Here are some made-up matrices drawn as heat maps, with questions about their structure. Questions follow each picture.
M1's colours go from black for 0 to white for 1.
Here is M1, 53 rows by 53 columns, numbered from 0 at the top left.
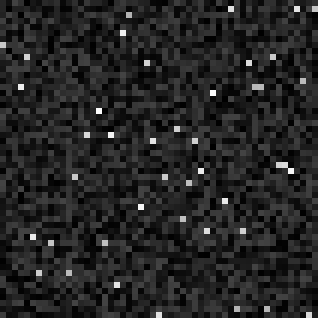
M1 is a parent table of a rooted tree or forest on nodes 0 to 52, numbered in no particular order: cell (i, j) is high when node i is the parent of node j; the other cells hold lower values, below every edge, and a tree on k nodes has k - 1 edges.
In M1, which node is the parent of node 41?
10
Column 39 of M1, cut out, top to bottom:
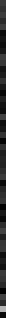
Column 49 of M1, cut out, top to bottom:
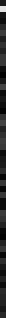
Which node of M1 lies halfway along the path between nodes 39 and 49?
52
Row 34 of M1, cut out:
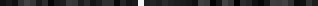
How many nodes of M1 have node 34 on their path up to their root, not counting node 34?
3
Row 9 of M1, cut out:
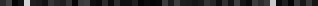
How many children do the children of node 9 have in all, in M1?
2
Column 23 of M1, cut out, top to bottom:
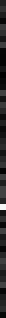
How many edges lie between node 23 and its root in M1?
3
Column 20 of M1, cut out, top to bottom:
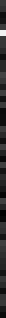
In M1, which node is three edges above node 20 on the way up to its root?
51
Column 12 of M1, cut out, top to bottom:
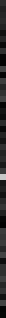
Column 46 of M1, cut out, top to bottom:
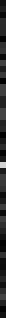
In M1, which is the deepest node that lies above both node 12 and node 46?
29
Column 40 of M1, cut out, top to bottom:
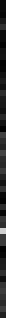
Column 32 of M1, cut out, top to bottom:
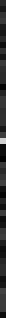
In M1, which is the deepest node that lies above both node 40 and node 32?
38
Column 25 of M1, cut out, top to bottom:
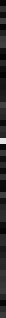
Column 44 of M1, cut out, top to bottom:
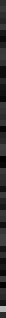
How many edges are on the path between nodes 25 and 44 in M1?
7
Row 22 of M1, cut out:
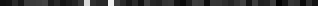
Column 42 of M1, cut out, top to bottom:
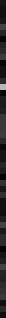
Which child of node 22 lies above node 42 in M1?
14
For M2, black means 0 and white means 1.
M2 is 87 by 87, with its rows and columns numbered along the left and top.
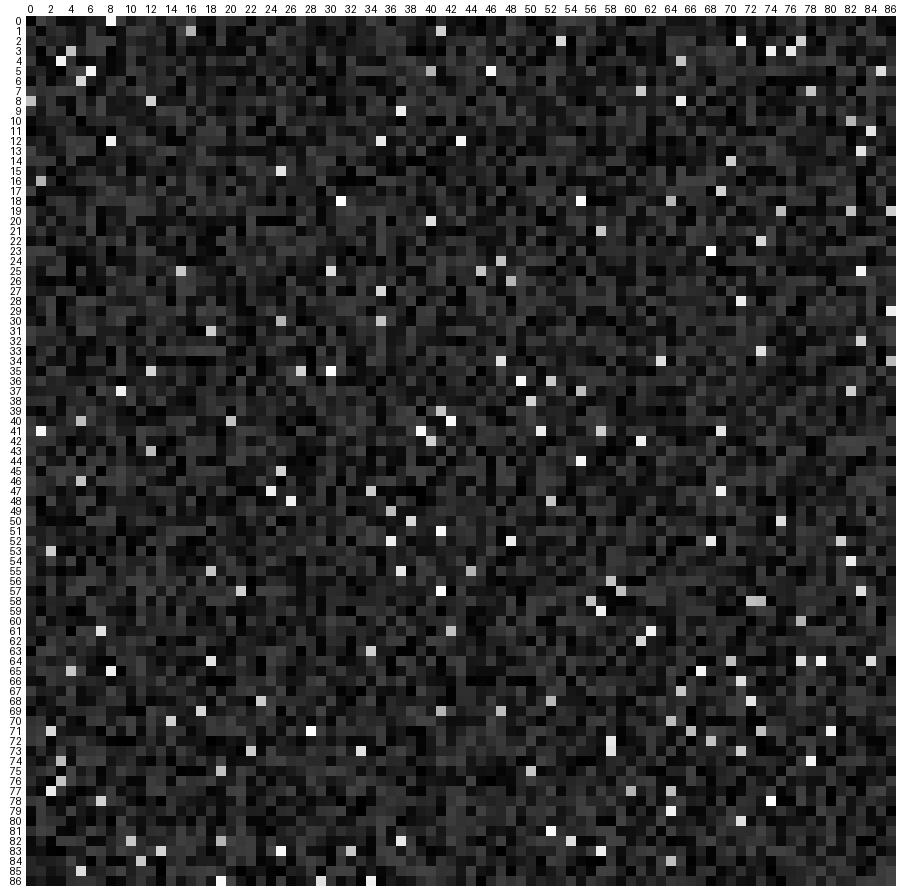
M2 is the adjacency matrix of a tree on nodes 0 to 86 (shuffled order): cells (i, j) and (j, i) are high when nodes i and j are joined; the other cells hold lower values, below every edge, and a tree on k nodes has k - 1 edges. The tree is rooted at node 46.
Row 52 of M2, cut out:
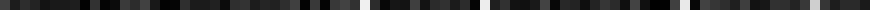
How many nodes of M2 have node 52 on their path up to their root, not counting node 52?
5
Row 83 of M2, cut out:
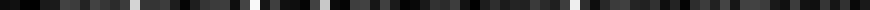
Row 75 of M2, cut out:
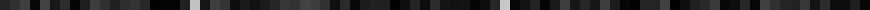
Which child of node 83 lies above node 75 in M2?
57
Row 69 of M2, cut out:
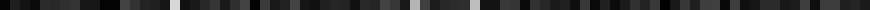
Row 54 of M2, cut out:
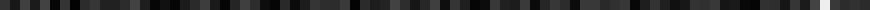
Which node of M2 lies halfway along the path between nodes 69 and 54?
86
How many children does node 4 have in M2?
1
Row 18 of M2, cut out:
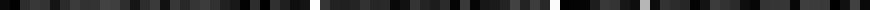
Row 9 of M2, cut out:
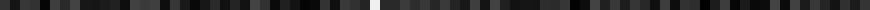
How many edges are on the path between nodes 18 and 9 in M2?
3
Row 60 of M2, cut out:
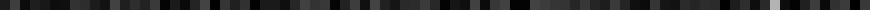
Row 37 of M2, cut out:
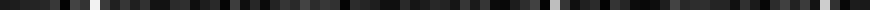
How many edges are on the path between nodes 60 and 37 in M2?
5
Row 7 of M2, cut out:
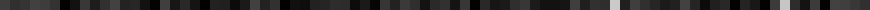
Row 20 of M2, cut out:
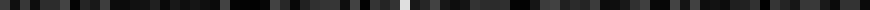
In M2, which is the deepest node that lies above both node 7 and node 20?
40
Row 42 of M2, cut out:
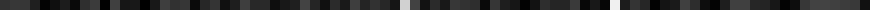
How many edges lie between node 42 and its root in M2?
3
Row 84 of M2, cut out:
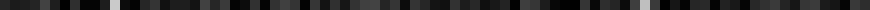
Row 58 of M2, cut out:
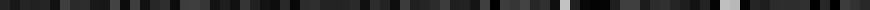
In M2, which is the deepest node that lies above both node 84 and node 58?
64
